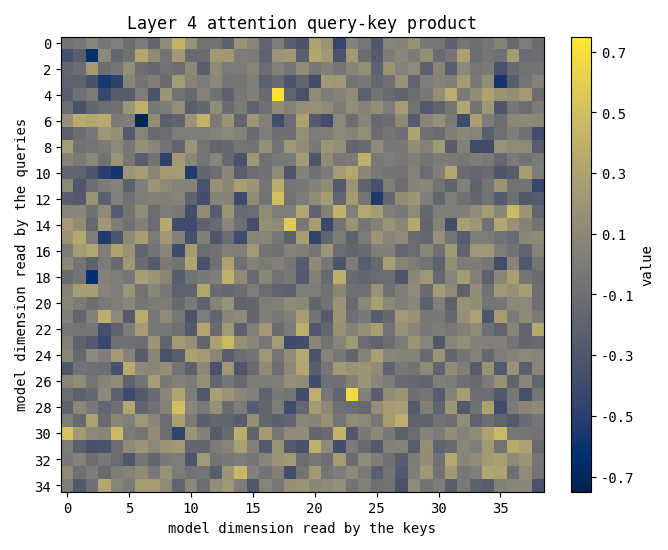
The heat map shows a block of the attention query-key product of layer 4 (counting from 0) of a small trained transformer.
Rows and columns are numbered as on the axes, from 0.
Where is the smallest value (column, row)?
6, 6
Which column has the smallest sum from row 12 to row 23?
10
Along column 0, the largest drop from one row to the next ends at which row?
31
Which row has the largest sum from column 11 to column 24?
13
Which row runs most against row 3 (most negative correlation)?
14
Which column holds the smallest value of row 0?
22
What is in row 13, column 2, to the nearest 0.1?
-0.1
